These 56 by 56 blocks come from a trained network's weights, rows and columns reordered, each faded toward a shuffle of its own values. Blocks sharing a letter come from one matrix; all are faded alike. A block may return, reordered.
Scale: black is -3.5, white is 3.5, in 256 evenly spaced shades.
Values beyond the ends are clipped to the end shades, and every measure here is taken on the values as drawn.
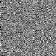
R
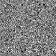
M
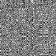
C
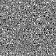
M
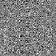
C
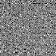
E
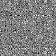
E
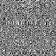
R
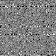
E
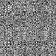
R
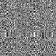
C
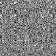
R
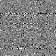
E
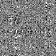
M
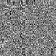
R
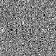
M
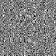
C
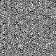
R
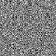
C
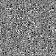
M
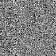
M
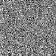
M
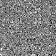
M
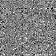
E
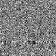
M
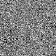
M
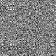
R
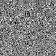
M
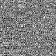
R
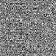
R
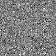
M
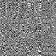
C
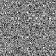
R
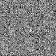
M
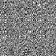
C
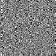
C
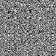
R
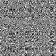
R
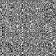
C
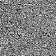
M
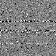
E
